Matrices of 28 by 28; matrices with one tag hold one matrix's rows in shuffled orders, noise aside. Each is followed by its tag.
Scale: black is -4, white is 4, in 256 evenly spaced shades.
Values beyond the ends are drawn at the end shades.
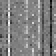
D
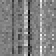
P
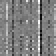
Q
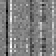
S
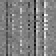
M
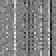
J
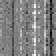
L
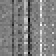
P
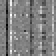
S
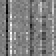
S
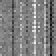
L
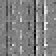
M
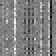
J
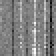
L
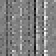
M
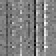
M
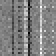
P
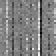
Q
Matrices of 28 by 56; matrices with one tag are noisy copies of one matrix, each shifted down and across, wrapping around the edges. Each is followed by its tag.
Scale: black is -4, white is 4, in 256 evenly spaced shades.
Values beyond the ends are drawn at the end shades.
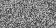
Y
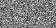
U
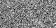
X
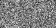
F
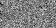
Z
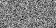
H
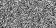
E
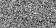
Z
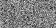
Z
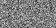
U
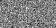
U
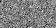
H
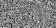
U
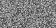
F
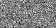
Z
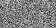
Z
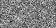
X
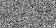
Z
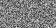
Y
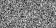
X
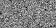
E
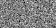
U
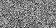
Z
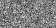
H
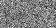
Z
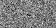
E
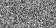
Z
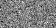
U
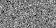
F
